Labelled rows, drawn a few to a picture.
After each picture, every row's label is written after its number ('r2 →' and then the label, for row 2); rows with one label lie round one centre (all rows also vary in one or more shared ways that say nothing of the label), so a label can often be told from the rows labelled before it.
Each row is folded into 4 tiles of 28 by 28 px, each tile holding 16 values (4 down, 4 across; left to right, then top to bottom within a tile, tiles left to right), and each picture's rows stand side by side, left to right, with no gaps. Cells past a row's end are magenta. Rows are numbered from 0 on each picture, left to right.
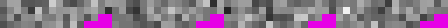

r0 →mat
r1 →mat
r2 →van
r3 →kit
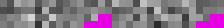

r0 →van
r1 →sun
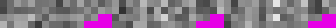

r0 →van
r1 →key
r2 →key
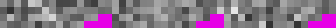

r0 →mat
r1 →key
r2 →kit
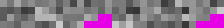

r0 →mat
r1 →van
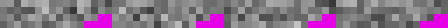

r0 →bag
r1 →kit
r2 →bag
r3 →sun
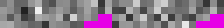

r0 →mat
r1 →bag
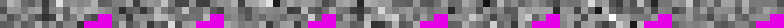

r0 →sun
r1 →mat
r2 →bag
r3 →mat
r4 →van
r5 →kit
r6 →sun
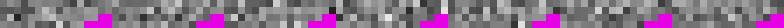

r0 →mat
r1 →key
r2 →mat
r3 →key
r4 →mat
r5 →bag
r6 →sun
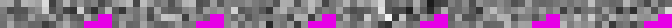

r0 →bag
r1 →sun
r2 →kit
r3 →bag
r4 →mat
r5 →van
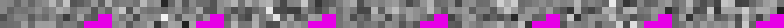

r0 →key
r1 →kit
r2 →bag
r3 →mat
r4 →key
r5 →mat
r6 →mat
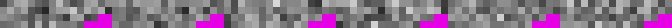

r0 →kit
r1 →bag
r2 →key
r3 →sun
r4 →kit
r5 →bag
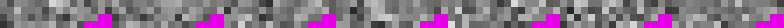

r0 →key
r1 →key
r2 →van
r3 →mat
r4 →van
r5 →bag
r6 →van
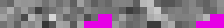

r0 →kit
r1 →mat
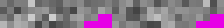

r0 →van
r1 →mat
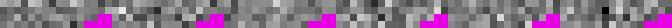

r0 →sun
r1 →kit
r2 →key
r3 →van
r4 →kit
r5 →kit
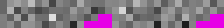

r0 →kit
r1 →kit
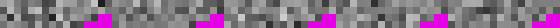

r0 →sun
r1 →bag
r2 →sun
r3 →van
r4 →kit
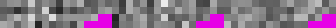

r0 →van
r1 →key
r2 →van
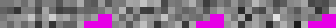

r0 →van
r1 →kit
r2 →kit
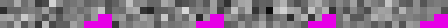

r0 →van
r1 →kit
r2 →kit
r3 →mat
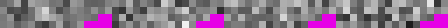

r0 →mat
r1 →mat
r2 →sun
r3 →sun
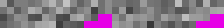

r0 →key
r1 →van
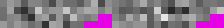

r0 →mat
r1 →van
